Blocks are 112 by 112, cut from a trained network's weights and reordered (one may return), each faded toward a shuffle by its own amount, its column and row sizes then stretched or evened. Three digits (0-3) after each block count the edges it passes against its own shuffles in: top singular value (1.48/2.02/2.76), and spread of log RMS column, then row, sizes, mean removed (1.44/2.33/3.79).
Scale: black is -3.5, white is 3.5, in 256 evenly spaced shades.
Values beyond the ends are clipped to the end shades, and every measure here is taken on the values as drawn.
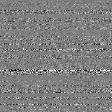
2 0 3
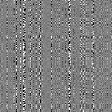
3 3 1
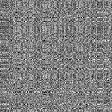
3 0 2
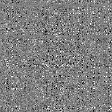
0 2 2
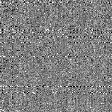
2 1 2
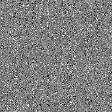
0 2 1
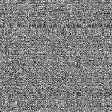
2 1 0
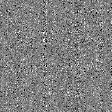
0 2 1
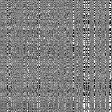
3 3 0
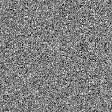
1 1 0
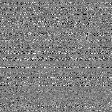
0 0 3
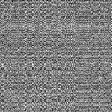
3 2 1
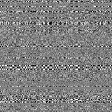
3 0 3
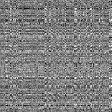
3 2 2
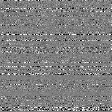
1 1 3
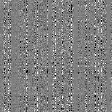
1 3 1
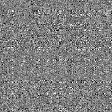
2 1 2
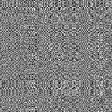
3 2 2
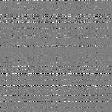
3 1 3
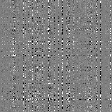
2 3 2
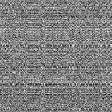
3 0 2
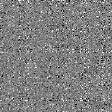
0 2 2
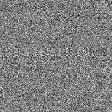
2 0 1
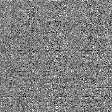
1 2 1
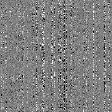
1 3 1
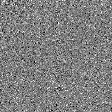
1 1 1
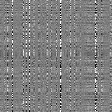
3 3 0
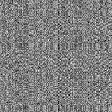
3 1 0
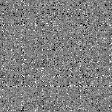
0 2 2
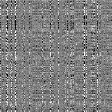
3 3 0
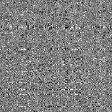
2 1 2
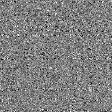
0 1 2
